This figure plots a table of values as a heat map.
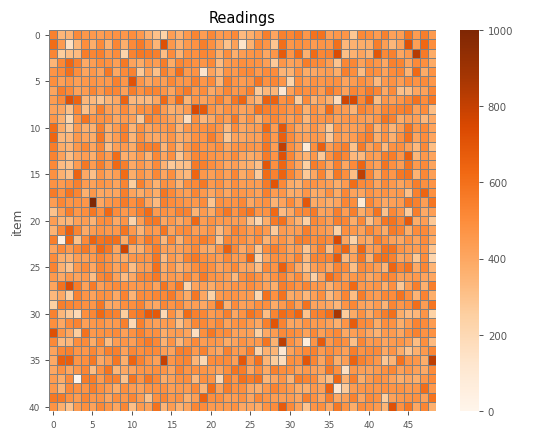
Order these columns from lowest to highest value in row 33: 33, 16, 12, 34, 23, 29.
16, 23, 33, 12, 34, 29
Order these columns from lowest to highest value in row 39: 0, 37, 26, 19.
37, 26, 0, 19
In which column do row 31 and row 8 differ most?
38
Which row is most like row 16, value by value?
31
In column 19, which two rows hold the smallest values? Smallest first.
4, 35
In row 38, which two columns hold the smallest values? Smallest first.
36, 37
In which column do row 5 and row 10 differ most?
10
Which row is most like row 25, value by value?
40
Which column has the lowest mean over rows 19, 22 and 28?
1
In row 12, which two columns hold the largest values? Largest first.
29, 34
